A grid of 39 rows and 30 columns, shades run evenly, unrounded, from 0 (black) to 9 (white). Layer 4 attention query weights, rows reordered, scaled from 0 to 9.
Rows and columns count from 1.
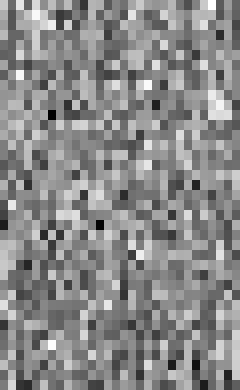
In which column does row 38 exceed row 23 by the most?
13
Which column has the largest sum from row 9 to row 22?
19
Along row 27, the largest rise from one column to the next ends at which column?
5
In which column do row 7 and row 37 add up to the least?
22
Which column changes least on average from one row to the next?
27
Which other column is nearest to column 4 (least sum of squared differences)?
23
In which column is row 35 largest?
7
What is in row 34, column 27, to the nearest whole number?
4
